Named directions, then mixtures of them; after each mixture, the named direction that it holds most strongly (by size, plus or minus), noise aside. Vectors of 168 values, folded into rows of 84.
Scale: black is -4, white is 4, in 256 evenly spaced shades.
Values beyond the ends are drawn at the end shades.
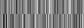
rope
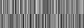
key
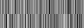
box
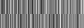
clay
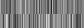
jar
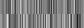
jar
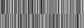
clay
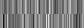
rope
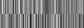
key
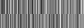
clay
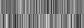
jar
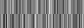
rope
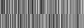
clay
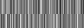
clay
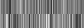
jar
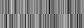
box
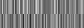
key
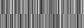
clay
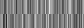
rope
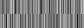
box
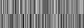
key
